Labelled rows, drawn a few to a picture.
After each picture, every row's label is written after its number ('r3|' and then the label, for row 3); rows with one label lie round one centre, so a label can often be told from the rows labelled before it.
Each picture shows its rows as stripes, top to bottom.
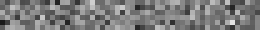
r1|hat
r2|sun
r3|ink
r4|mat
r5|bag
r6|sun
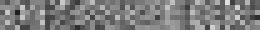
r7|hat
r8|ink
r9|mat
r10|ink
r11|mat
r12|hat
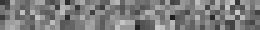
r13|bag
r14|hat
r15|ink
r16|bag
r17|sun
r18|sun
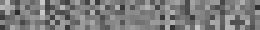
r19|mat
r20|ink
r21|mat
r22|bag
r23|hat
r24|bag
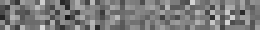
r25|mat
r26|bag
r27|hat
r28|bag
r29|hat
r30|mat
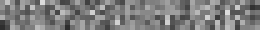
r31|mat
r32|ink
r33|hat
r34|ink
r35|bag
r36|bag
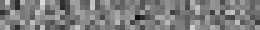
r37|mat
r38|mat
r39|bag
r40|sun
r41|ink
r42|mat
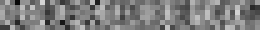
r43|mat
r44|ink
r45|ink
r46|ink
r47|mat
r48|bag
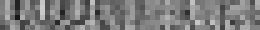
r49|mat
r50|mat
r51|mat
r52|mat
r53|hat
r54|bag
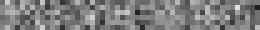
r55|mat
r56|ink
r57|sun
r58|hat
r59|sun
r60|mat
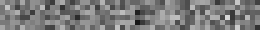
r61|ink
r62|mat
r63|sun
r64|hat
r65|sun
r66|ink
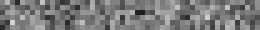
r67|mat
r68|hat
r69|sun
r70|ink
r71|bag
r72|bag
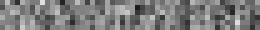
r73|mat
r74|sun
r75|sun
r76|ink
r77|ink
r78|ink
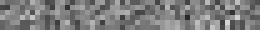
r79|ink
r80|bag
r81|sun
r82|ink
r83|hat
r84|hat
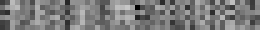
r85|bag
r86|sun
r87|bag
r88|sun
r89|bag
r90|bag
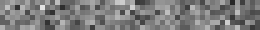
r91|sun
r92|mat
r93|ink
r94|sun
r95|hat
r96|ink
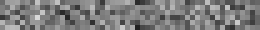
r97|sun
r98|hat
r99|mat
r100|bag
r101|ink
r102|sun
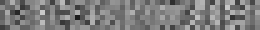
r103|bag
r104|hat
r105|mat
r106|hat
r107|mat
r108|bag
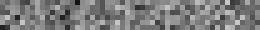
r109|hat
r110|sun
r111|bag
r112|mat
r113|ink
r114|bag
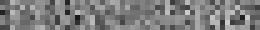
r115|bag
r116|ink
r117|bag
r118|hat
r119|hat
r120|bag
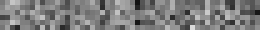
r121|sun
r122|sun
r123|ink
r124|bag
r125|sun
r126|mat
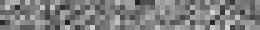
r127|sun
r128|mat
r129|hat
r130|ink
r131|bag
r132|hat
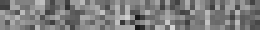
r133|bag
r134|bag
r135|ink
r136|sun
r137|ink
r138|sun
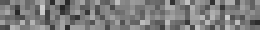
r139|bag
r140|mat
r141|mat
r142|hat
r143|ink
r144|bag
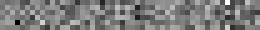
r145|hat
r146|sun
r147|ink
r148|sun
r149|mat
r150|hat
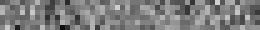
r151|bag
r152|ink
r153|ink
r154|hat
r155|hat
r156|mat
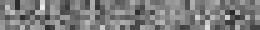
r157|mat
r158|mat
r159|sun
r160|hat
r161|sun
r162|ink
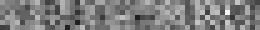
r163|ink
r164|hat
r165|hat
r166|sun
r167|hat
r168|bag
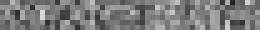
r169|hat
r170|sun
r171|mat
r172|mat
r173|hat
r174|hat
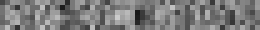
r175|bag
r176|mat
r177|sun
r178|sun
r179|sun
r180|mat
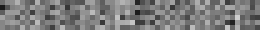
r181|sun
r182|bag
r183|sun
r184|ink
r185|sun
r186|ink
